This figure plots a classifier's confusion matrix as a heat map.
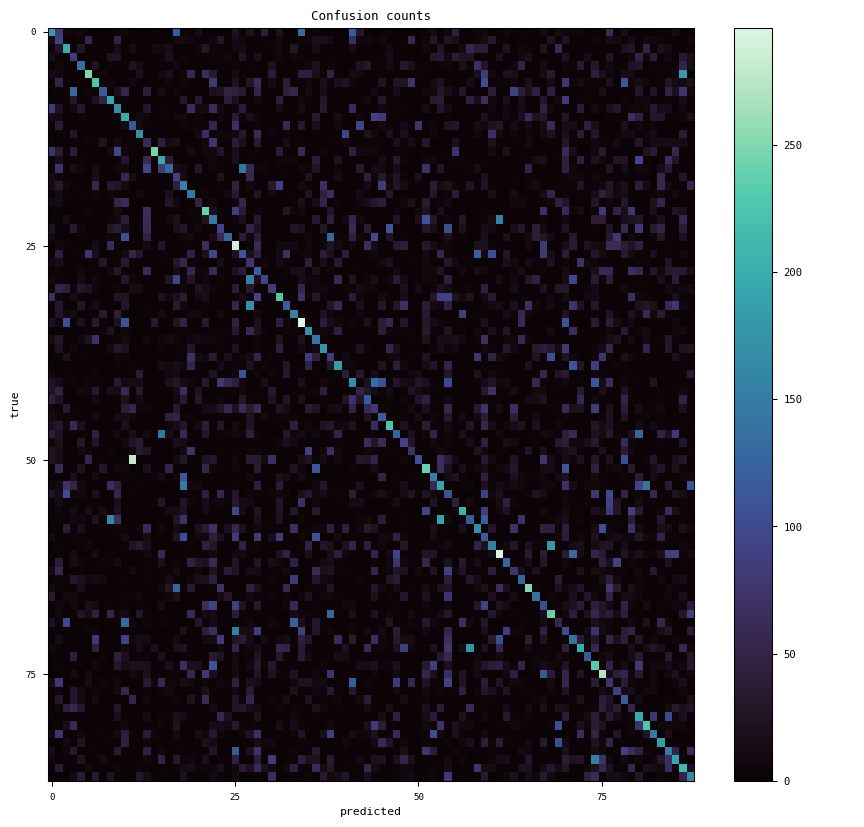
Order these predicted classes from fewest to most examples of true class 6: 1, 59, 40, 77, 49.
77, 40, 1, 49, 59
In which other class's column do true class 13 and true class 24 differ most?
38
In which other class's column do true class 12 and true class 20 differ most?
40
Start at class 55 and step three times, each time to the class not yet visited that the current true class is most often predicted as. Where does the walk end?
44
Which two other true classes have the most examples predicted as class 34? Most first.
0, 70
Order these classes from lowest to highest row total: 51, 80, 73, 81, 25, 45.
45, 73, 80, 81, 51, 25
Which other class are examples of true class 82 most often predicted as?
52
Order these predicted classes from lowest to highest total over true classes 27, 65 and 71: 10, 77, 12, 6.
12, 77, 6, 10
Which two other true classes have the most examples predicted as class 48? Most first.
72, 32
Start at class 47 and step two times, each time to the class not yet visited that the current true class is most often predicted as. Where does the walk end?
80
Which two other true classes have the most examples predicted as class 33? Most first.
69, 64
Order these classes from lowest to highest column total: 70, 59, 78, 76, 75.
75, 78, 76, 59, 70
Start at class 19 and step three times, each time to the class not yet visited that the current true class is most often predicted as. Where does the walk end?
87
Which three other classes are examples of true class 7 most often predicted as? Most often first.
3, 63, 86
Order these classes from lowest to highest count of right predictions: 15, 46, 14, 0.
0, 15, 46, 14
